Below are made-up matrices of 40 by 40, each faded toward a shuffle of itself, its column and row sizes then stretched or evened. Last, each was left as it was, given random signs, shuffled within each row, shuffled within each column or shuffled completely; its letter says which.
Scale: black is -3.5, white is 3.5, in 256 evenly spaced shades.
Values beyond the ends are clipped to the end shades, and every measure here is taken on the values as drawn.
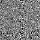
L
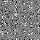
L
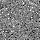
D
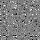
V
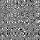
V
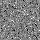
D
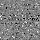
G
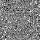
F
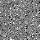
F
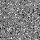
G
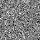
F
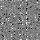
L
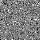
G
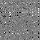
V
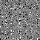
L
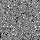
D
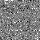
G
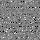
G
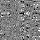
V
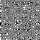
L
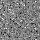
D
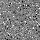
D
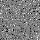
G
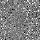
F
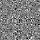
V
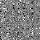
L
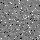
D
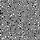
F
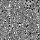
F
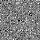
G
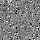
F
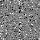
F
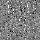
F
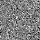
F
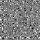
V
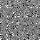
L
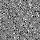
D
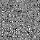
L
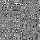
V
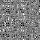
V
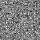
G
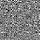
V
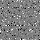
G
